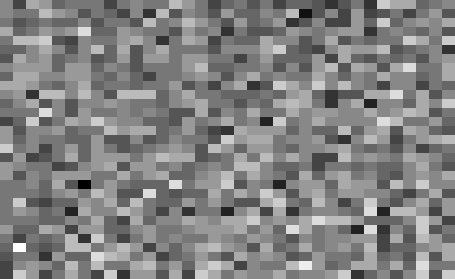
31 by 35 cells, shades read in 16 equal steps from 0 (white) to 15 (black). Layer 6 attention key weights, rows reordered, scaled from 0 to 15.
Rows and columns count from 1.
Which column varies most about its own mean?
29
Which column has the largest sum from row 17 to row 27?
30
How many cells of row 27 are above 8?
8
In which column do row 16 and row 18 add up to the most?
26
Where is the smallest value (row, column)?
28, 2
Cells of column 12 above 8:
7
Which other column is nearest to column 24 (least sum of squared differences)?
17
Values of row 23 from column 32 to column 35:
7 5 9 6
